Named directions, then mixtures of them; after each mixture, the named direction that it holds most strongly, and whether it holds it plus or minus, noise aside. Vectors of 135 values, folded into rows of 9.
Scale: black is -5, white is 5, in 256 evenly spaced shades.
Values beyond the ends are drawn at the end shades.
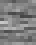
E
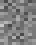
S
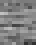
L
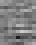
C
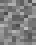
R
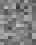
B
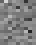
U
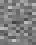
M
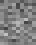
M, minus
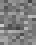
S, plus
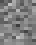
R, plus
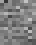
U, minus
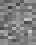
M, minus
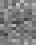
M, plus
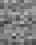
S, minus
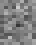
B, minus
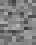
R, minus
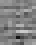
C, plus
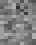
B, plus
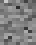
U, plus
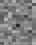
R, plus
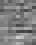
C, minus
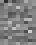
U, minus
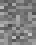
S, plus
